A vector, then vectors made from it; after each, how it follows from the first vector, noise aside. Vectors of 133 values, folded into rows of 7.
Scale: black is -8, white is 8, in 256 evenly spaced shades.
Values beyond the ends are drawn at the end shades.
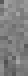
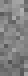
reversed, negated.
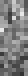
reversed, negated, scaled up.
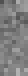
wrapped around, negated.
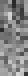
reversed, scaled up.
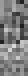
wrapped around, scaled up.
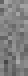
copied.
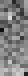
reversed, scaled up.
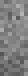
reversed, negated.
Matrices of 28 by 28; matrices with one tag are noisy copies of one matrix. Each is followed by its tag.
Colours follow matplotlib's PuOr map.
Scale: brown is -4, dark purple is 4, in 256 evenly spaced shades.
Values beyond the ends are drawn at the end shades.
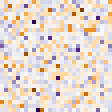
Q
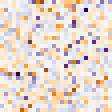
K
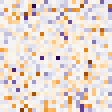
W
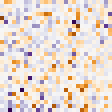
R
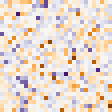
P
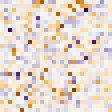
K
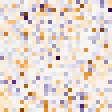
W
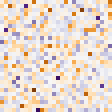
Q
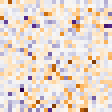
R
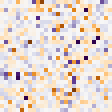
K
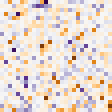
P
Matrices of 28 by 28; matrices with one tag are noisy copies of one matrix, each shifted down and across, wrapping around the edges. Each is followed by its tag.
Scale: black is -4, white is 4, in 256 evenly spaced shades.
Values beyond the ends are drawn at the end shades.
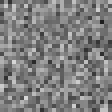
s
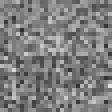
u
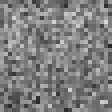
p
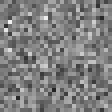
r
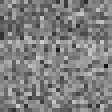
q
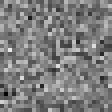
r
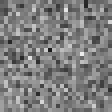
r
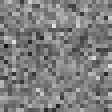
u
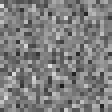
s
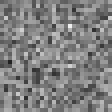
r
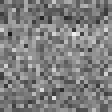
q
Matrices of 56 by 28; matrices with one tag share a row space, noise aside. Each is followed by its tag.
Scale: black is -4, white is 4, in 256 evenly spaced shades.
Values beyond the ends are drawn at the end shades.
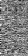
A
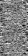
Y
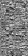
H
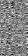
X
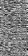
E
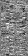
H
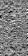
E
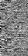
A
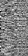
A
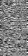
E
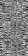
Y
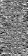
Y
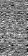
X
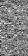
A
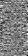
Y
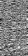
E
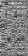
A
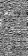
E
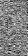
E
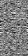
E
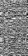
E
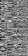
A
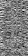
Y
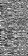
A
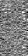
Y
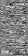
H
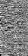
A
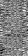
Y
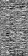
H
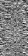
Y
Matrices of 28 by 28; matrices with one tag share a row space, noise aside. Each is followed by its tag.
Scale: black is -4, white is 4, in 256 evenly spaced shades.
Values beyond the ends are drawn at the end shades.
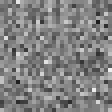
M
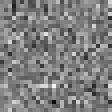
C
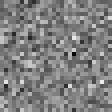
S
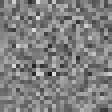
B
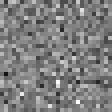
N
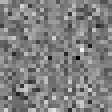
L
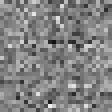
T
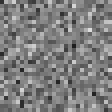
S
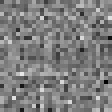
M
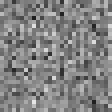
C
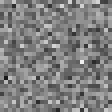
N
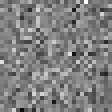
B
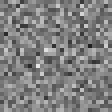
N
